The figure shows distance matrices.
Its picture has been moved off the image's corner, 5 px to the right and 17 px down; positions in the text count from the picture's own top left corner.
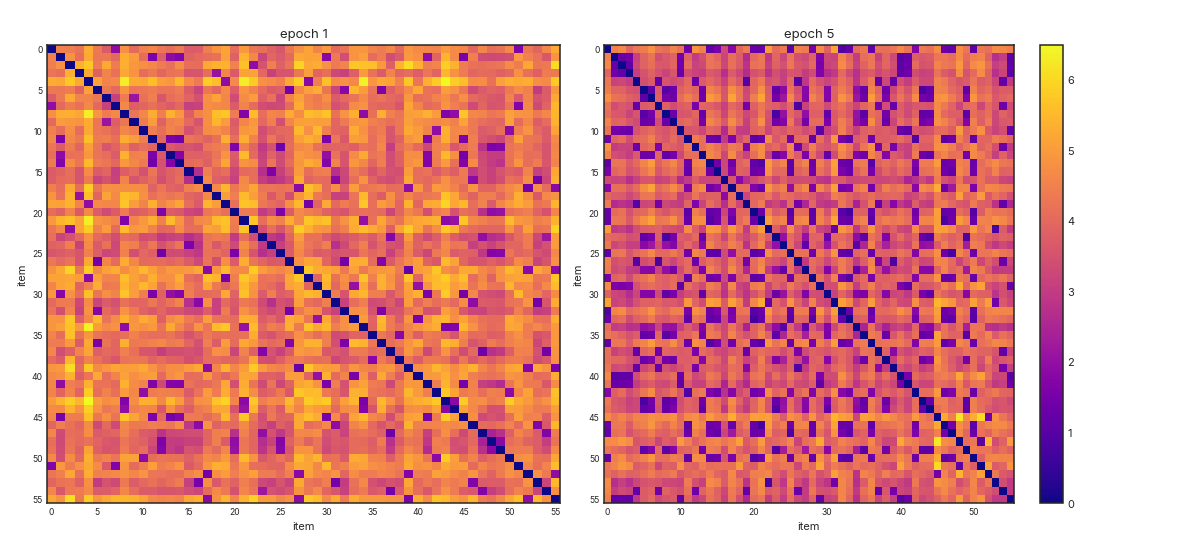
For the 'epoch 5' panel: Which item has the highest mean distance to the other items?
45
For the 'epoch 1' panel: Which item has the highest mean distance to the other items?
4
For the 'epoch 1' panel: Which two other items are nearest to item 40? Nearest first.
33, 29
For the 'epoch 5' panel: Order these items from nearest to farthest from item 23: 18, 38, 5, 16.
5, 38, 16, 18
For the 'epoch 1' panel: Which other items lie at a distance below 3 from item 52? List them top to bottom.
17, 27, 39, 55
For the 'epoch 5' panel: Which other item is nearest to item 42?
11
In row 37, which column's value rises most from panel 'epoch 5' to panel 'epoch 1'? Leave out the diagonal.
4
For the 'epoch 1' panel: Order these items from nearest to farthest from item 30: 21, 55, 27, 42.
42, 55, 27, 21
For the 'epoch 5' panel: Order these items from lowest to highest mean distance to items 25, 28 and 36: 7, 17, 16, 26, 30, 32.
32, 17, 16, 30, 7, 26
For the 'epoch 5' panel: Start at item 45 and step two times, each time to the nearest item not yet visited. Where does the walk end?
34
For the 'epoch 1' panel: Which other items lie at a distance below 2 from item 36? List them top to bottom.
5, 26, 32
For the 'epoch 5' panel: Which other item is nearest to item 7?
26
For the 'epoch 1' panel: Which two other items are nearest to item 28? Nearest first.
19, 4
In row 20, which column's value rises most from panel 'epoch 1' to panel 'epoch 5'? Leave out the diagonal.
12
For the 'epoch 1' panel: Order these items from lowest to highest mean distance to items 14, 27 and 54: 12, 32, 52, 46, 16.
52, 32, 12, 16, 46
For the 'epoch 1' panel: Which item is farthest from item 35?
2
